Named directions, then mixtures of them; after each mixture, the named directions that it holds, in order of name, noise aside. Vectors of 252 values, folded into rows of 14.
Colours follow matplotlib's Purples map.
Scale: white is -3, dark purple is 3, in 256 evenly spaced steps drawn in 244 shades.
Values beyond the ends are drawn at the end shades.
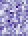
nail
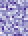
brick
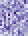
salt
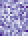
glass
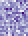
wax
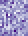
salt.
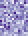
glass, salt.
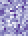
nail.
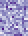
brick.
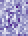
nail, salt.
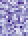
brick, glass, nail.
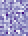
salt, wax.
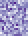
brick.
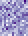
salt, wax.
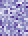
brick, glass, nail.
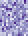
brick, salt, wax.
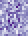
nail, salt.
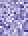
glass, salt.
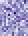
salt, wax.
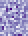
brick, nail, wax.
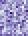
nail, salt.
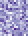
brick, nail, wax.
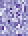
brick, nail.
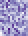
brick, glass, wax.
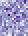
salt, wax.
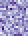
brick.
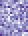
glass.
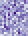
salt.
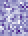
glass, nail, wax.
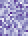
glass, nail, salt.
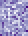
brick, glass, salt.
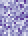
glass, salt, wax.
